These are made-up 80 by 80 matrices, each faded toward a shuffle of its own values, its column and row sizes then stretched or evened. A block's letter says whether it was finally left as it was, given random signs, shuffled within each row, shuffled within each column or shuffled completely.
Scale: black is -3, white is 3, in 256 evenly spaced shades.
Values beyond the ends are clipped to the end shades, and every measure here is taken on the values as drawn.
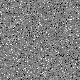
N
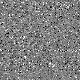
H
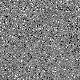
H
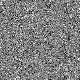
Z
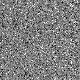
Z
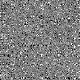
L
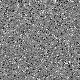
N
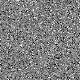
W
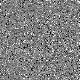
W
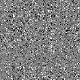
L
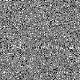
L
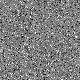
N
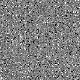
L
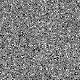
H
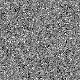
Z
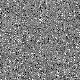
Z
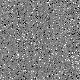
Z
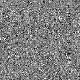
L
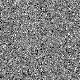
Z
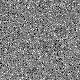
N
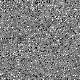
H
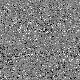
H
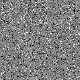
Z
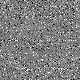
H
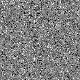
Z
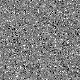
W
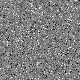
N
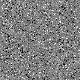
Z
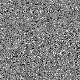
H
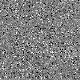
W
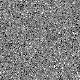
Z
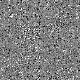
W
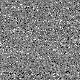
H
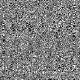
L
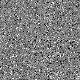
W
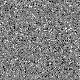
H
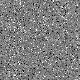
Z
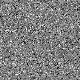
H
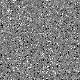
Z
